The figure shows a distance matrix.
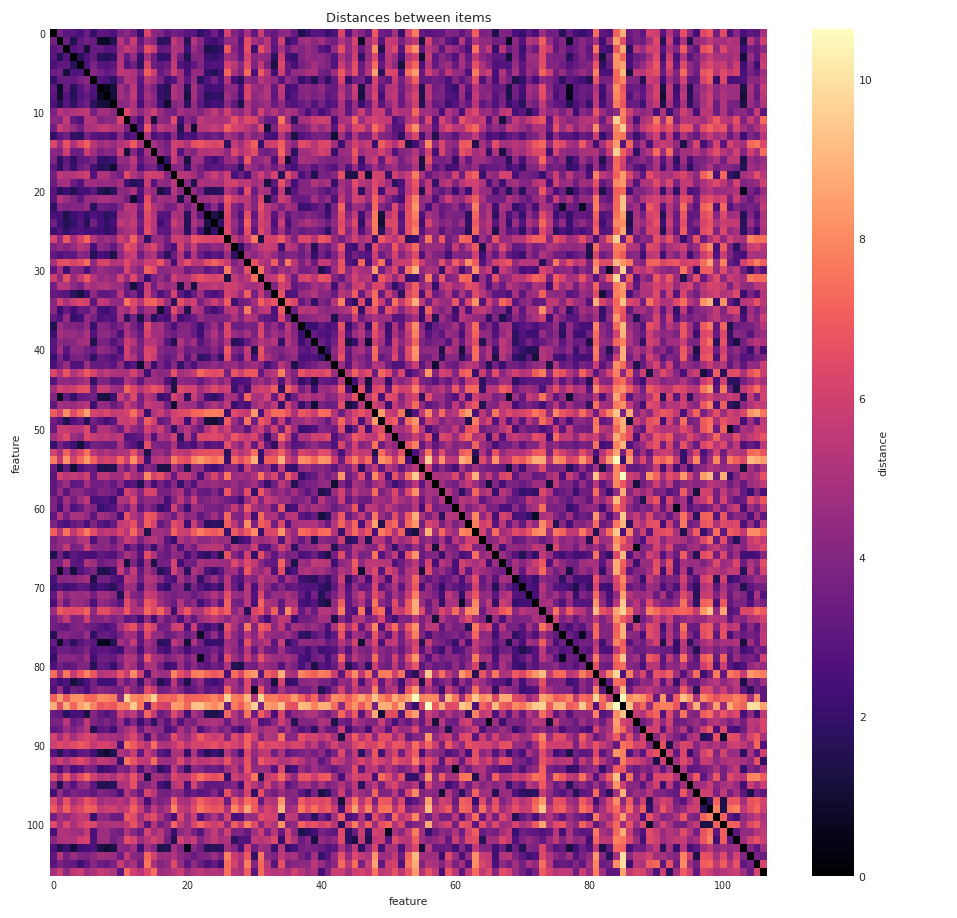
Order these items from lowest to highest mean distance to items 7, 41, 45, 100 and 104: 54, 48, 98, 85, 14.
14, 98, 48, 54, 85
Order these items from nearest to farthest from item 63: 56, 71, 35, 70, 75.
35, 70, 71, 75, 56
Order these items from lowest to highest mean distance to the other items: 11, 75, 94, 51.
75, 11, 51, 94
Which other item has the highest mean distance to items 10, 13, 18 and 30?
85
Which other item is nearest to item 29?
73
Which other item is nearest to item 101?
50
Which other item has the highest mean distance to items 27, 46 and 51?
84
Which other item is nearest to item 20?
103
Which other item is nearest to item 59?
88
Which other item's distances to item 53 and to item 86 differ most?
48
